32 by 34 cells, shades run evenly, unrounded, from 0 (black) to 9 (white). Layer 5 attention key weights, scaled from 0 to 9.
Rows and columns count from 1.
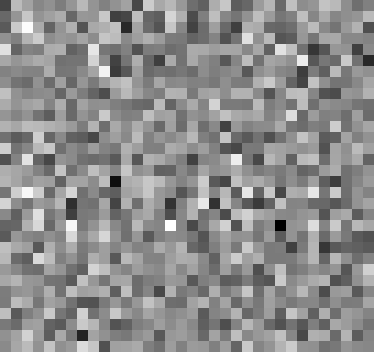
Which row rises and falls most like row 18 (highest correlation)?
21
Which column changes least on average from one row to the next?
17
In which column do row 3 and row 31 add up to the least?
8
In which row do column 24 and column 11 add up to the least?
19
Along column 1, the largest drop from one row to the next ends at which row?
15
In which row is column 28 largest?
6
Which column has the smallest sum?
30
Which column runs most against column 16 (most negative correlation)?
18
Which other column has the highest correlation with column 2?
3
